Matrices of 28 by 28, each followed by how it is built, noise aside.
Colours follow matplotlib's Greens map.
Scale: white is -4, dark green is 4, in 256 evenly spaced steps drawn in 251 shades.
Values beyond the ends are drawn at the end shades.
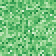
noise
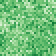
smooth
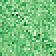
banded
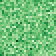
noise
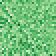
lower triangular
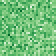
noise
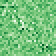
banded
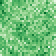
smooth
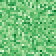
noise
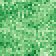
smooth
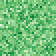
noise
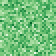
noise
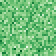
noise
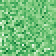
lower triangular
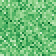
Toeplitz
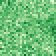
smooth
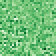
lower triangular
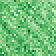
Toeplitz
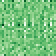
low rank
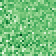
lower triangular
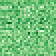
low rank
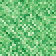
Toeplitz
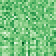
low rank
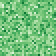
noise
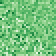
lower triangular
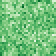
smooth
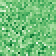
lower triangular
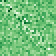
banded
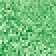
lower triangular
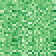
low rank
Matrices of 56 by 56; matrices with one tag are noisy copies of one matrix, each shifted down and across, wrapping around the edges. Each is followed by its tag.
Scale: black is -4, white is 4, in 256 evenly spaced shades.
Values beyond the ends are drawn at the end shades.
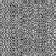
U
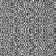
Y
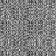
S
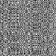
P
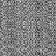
U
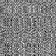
S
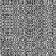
P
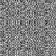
Y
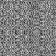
Y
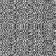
Y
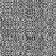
P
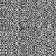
P
